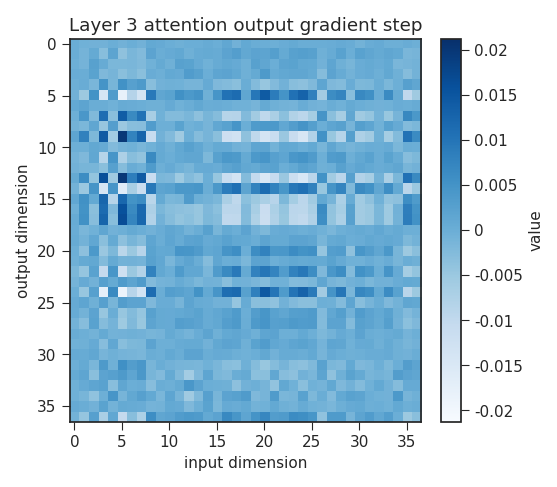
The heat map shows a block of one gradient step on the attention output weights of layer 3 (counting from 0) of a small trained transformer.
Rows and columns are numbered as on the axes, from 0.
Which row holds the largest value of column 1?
9
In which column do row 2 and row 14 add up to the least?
5
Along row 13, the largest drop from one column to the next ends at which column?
8
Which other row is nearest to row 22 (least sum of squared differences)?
14
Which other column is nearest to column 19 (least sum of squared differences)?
25
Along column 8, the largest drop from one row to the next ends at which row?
15
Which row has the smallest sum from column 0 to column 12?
24
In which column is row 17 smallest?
20
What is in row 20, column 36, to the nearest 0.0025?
-0.0025
